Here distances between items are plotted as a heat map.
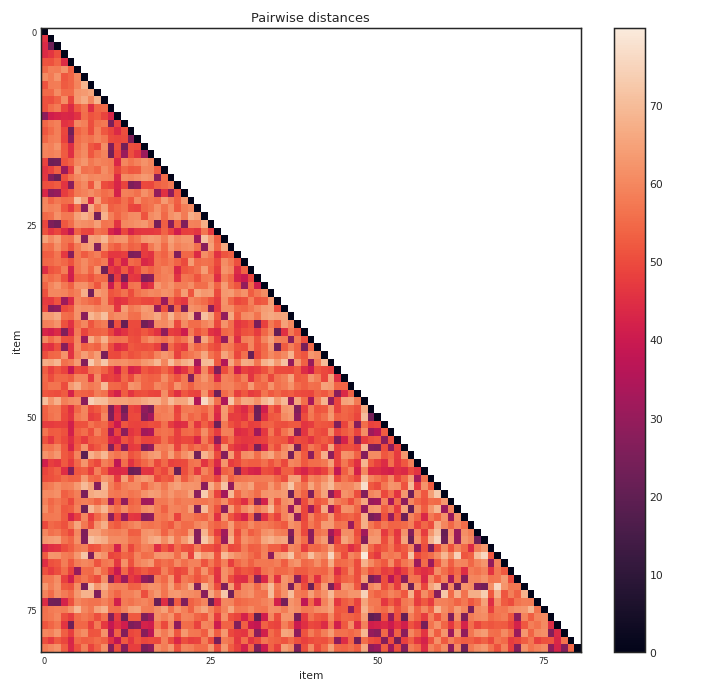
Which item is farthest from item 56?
48
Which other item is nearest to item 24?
8
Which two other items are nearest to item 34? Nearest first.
7, 68
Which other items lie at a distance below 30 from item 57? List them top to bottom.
4, 13, 14, 20, 29, 77
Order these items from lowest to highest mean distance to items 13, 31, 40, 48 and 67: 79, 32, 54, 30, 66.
66, 79, 32, 54, 30
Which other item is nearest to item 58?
67
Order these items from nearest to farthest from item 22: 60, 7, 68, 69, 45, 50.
45, 7, 68, 50, 69, 60
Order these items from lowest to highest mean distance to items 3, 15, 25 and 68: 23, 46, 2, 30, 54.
54, 2, 30, 46, 23
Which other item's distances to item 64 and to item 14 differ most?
75
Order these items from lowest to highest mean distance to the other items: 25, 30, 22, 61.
61, 30, 25, 22
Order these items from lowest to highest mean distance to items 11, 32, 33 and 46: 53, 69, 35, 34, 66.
53, 35, 69, 34, 66
